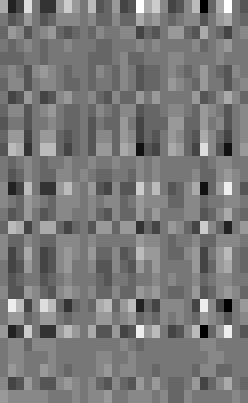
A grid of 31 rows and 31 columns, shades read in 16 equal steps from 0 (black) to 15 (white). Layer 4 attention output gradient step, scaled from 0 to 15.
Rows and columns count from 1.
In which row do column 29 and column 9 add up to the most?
1
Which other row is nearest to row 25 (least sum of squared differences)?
29
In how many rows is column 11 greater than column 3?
15
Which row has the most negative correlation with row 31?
5
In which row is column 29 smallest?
24
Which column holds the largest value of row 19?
18
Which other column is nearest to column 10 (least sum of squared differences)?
19
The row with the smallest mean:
10
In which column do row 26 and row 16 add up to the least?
26
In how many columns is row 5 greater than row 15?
13
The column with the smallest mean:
2
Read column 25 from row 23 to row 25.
9 4 6
